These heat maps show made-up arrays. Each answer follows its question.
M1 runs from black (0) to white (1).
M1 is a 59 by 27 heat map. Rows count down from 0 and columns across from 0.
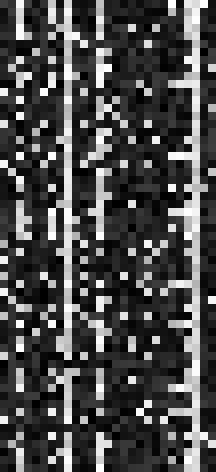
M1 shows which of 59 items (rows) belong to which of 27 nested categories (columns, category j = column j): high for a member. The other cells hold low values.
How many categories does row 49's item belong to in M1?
3
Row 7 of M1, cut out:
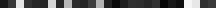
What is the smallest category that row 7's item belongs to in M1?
6
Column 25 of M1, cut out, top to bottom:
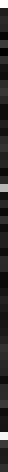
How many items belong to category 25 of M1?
3
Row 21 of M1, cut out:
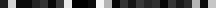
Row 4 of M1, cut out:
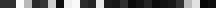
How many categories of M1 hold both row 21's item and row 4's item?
3
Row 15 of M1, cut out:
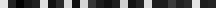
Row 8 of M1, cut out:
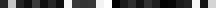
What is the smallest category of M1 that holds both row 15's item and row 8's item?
8
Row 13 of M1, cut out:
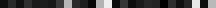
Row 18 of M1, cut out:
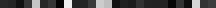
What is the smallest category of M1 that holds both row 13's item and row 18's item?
13
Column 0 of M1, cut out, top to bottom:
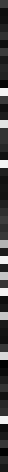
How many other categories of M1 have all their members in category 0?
3
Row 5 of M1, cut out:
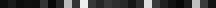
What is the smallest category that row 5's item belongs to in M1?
10
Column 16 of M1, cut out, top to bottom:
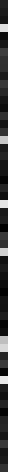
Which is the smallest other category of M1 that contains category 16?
7
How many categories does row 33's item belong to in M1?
2
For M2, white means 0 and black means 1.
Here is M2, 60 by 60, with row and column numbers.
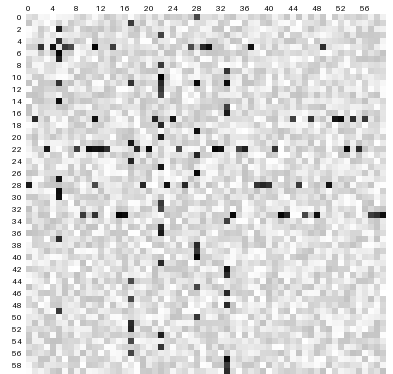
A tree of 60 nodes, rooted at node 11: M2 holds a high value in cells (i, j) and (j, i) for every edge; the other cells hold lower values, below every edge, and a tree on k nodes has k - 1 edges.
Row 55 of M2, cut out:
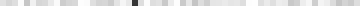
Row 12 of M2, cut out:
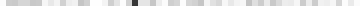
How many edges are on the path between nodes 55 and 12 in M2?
2
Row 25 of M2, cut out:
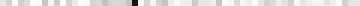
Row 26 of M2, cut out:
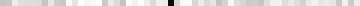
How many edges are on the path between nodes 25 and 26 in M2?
4
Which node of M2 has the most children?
22
